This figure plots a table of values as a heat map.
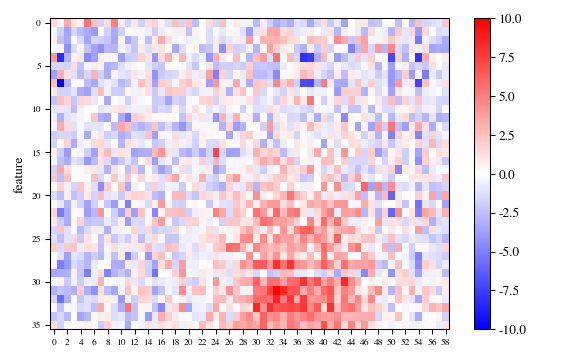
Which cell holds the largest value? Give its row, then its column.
31, 33
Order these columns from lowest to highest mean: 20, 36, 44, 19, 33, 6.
6, 20, 19, 44, 36, 33
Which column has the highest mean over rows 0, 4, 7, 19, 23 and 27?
40
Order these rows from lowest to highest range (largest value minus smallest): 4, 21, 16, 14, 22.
14, 16, 21, 22, 4
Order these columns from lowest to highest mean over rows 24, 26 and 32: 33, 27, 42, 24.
24, 42, 27, 33
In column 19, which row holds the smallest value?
12
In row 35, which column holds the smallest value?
11
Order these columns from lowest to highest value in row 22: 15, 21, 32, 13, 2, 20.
15, 2, 20, 21, 32, 13
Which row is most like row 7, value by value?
4
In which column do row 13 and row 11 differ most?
43
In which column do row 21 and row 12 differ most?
54
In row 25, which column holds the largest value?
42
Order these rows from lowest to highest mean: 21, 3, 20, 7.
3, 7, 21, 20
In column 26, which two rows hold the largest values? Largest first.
26, 31
